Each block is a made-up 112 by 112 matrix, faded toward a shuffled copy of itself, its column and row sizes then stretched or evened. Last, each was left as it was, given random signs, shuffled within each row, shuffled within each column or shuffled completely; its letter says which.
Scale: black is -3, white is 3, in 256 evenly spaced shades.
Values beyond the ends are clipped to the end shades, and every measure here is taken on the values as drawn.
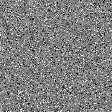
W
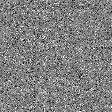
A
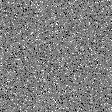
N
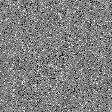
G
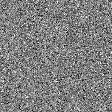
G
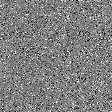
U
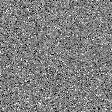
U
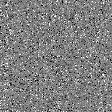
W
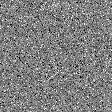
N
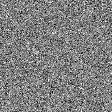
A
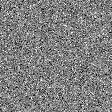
N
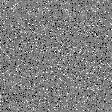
W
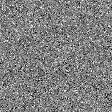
U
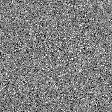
U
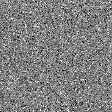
A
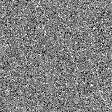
G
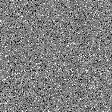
U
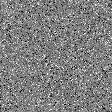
N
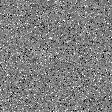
U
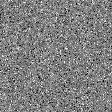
G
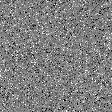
G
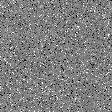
G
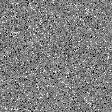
A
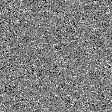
A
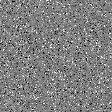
A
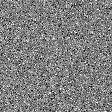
N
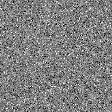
W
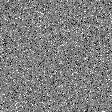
N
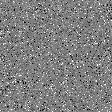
U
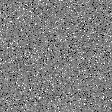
U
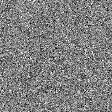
A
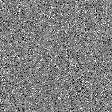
W
